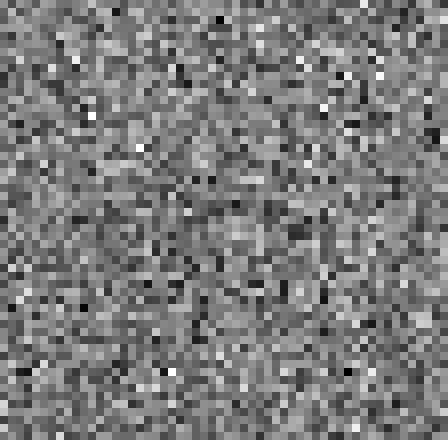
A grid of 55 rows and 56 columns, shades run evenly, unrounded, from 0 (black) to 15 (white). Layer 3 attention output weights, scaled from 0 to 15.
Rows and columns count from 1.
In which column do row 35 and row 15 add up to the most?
12
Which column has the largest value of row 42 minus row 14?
11
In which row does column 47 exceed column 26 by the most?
28
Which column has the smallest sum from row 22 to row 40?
36
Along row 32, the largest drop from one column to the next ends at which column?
20
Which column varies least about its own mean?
9
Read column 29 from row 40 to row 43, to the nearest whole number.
10 9 7 8
